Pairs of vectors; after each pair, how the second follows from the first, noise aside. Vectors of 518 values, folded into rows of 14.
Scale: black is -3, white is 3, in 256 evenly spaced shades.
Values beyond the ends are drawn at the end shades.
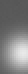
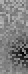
negated, partly zeroed.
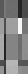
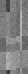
wrapped around, negated, shrunk.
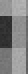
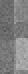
wrapped around, negated, shrunk.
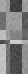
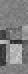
negated, partly zeroed.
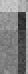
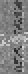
wrapped around, partly zeroed.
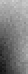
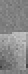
wrapped around, partly zeroed.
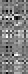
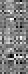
reversed.
